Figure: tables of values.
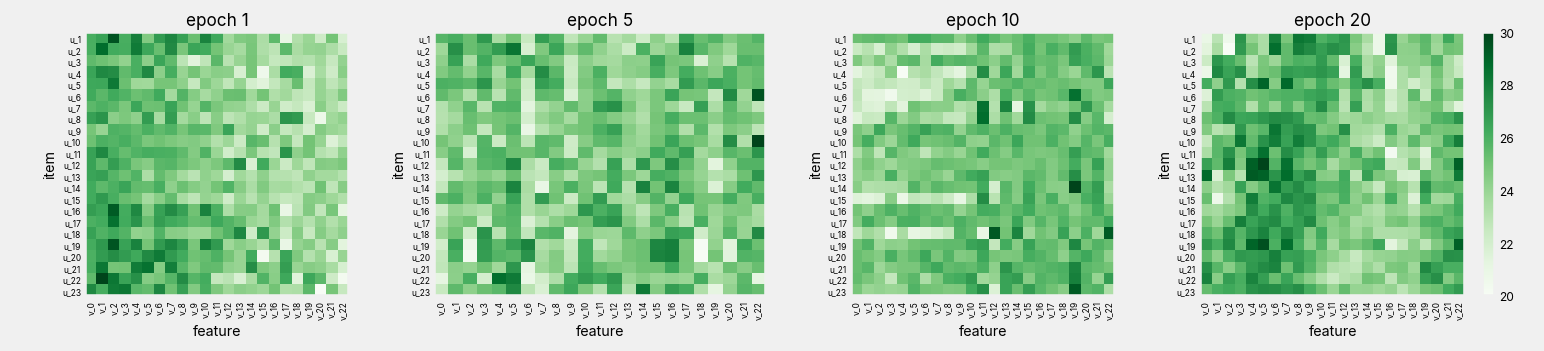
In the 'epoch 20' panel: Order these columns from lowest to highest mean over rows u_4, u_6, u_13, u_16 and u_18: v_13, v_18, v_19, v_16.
v_16, v_18, v_19, v_13
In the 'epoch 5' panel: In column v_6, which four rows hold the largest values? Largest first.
u_19, u_20, u_3, u_11
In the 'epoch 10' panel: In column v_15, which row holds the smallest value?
u_18
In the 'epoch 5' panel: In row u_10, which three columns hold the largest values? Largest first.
v_22, v_20, v_16
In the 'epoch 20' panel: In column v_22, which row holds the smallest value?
u_7
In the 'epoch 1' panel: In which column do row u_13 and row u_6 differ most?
v_12
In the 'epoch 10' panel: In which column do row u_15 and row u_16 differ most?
v_4
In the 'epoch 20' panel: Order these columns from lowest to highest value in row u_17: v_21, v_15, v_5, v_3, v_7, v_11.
v_15, v_11, v_21, v_7, v_5, v_3
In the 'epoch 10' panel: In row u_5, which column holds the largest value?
v_22
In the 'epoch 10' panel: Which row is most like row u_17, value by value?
u_10
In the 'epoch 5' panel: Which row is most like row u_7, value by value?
u_17
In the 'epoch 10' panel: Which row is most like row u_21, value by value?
u_19
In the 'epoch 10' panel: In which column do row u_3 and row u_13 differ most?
v_3
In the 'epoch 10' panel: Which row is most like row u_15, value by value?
u_4
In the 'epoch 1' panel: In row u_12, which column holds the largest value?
v_13
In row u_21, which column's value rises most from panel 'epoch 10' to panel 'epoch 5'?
v_5
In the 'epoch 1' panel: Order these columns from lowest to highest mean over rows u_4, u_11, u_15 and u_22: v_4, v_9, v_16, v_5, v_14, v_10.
v_16, v_14, v_9, v_10, v_5, v_4
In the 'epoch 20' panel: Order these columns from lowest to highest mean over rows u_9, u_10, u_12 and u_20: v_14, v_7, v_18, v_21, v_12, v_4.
v_14, v_18, v_12, v_21, v_4, v_7
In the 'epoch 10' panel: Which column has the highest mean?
v_19
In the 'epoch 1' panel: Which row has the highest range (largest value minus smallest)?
u_22
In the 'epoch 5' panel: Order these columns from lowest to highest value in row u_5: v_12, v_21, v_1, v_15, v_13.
v_12, v_13, v_15, v_21, v_1
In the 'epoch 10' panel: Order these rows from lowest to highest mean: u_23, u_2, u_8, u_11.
u_2, u_8, u_11, u_23
